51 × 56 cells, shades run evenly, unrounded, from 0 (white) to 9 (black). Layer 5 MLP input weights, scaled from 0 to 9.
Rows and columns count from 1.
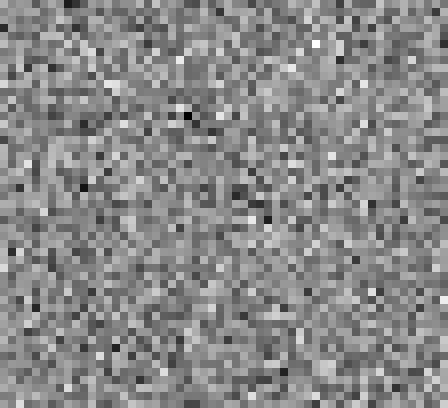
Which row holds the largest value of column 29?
43
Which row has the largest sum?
24
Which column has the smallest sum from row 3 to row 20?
42
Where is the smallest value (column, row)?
40, 6
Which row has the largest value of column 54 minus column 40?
50
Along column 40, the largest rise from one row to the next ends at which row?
51
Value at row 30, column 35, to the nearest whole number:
2
